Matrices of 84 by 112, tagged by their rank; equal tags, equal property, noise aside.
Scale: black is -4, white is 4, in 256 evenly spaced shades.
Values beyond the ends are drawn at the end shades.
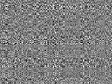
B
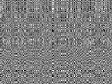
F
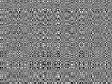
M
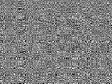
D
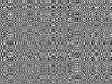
M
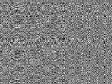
D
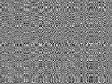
M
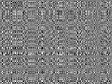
M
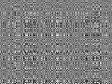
M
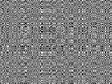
M
